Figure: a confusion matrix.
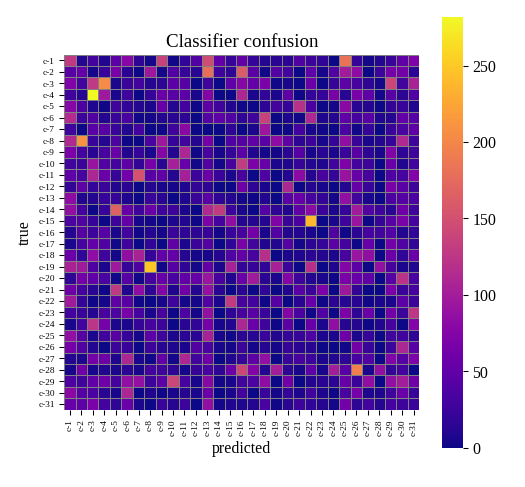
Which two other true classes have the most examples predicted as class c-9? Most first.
c-1, c-8
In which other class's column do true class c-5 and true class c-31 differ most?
c-21
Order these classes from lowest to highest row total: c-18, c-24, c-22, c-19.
c-22, c-24, c-18, c-19
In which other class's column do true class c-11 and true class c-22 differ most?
c-7
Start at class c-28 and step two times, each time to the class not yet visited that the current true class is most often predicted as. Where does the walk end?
c-30
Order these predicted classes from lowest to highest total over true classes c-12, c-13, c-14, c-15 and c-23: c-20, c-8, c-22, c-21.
c-8, c-21, c-20, c-22
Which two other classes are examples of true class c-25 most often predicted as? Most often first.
c-13, c-1
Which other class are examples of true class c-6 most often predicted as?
c-18
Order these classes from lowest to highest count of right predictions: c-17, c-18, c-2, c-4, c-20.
c-17, c-2, c-20, c-4, c-18
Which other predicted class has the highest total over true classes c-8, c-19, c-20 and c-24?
c-2
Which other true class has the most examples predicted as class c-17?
c-20
